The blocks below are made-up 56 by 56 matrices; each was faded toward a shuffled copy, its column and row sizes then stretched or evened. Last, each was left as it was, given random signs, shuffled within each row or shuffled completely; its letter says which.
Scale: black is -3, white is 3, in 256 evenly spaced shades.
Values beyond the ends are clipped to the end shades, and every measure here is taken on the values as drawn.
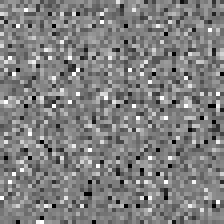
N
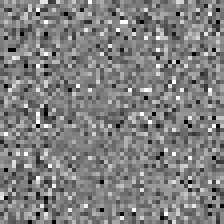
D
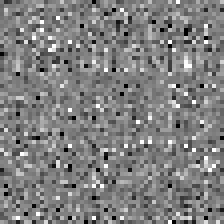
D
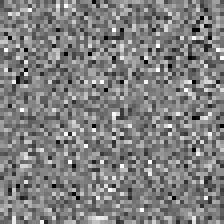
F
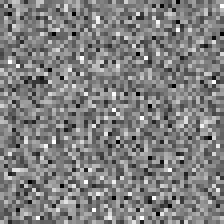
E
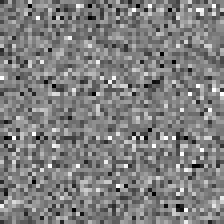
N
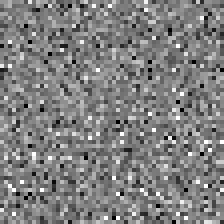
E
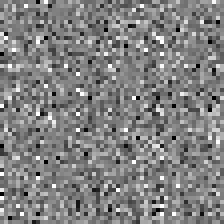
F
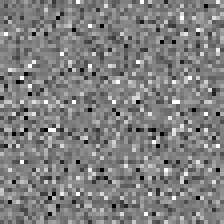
N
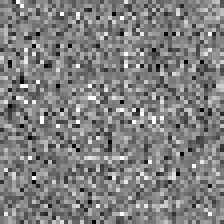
N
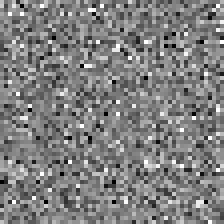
N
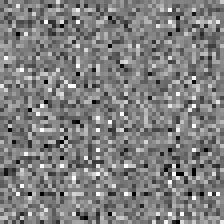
F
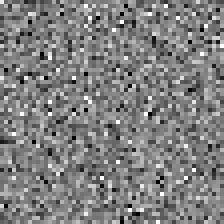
E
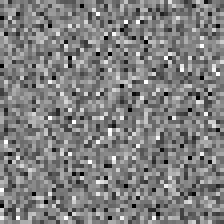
E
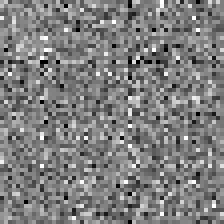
F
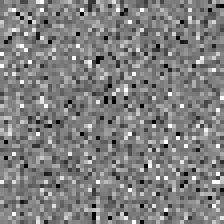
E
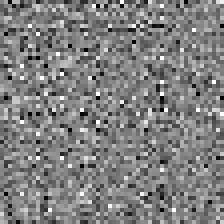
D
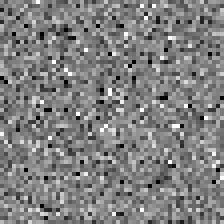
E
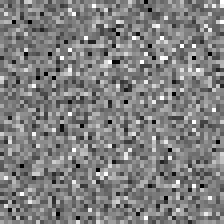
E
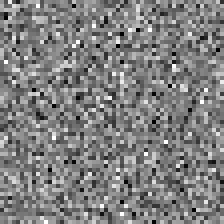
E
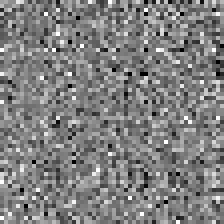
D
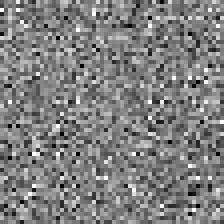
D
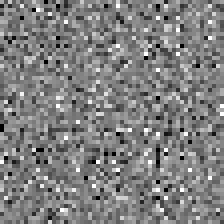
D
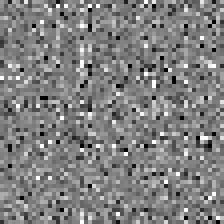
F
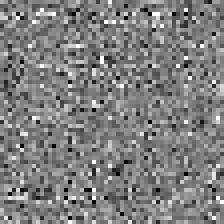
D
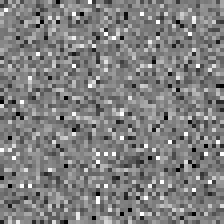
E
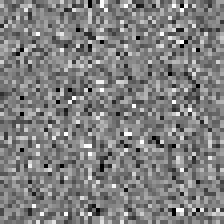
D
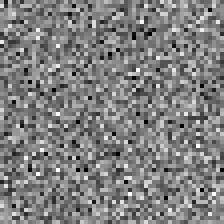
E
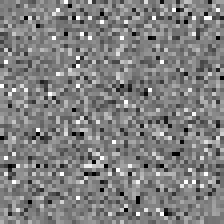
N
